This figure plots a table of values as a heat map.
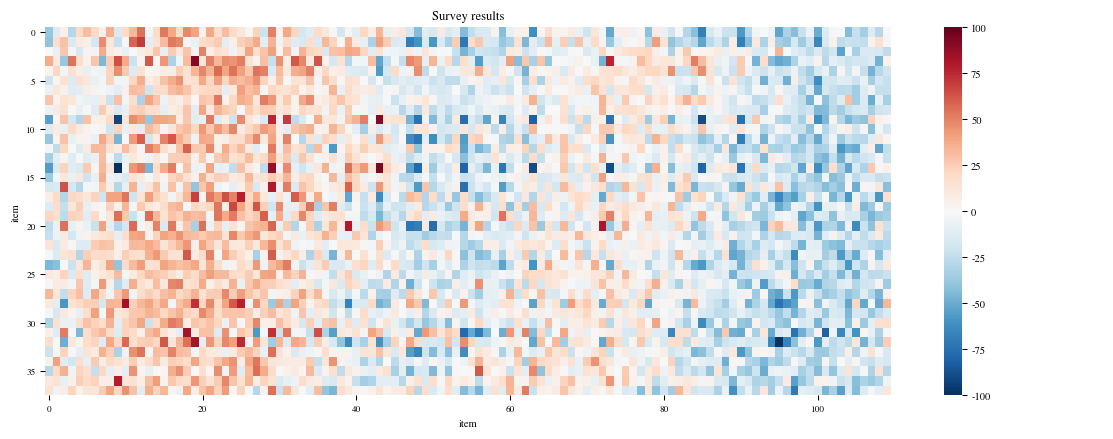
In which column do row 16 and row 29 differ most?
39
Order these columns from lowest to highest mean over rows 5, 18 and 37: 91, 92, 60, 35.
91, 92, 60, 35
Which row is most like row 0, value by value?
24
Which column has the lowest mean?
100
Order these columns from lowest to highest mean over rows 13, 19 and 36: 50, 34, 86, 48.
86, 50, 48, 34
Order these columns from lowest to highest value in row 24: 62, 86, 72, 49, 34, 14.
86, 49, 34, 72, 62, 14
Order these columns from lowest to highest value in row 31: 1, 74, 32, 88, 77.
1, 32, 74, 77, 88
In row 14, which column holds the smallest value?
9
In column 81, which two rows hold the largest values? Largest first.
4, 18
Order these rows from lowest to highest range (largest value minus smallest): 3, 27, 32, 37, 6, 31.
6, 27, 37, 3, 31, 32
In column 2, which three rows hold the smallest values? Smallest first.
28, 32, 3
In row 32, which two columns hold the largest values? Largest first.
19, 25
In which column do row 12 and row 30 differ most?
37
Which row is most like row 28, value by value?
32
